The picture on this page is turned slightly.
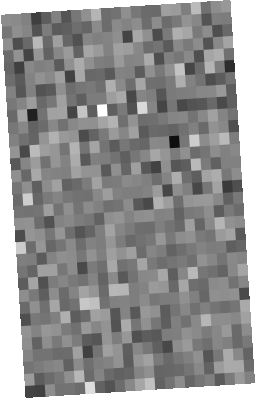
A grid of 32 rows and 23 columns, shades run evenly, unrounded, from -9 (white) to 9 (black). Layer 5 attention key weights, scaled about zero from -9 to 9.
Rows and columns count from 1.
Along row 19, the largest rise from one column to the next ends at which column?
19
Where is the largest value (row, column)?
12, 17
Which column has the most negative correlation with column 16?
14
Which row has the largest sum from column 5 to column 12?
2
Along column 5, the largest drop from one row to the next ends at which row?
26
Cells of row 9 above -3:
20
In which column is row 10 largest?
3
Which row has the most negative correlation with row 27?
9
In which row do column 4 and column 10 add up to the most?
7
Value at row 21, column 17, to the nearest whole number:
1
